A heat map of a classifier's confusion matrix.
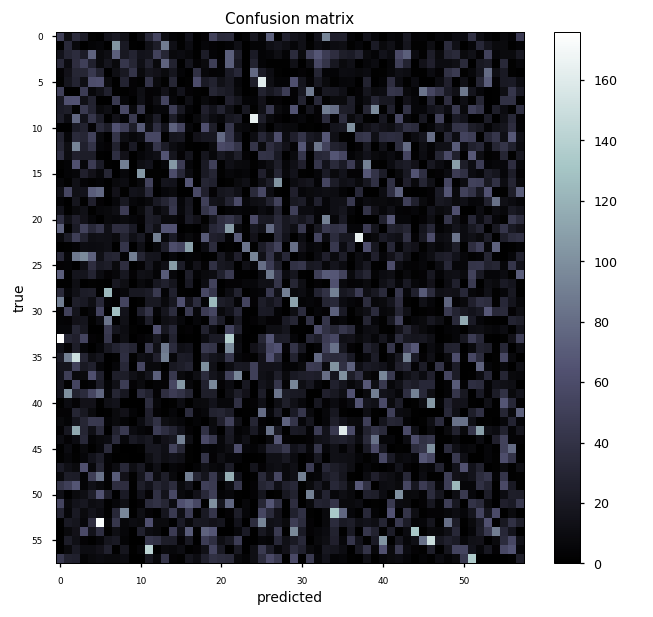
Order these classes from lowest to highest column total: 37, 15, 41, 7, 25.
37, 15, 41, 7, 25
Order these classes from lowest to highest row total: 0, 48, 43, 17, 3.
0, 3, 17, 48, 43
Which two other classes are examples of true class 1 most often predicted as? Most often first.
7, 13
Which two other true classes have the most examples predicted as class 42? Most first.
50, 17
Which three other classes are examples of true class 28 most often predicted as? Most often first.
6, 34, 45
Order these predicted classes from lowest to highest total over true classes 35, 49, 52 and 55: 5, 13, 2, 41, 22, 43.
5, 41, 22, 13, 43, 2
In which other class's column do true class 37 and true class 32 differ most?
40
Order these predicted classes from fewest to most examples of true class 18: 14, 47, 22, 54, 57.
57, 47, 14, 22, 54
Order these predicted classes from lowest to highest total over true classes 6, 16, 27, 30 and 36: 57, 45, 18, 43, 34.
57, 43, 45, 18, 34
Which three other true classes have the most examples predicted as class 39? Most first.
8, 44, 45
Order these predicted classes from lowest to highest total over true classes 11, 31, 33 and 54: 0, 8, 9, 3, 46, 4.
9, 8, 4, 46, 3, 0
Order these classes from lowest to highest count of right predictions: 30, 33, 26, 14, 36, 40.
30, 33, 40, 36, 26, 14
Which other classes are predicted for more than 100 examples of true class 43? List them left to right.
2, 35, 52
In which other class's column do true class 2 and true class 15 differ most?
10
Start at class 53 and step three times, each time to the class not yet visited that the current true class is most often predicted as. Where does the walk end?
14
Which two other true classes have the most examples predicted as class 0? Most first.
33, 29
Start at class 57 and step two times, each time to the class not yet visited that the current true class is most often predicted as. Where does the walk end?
19
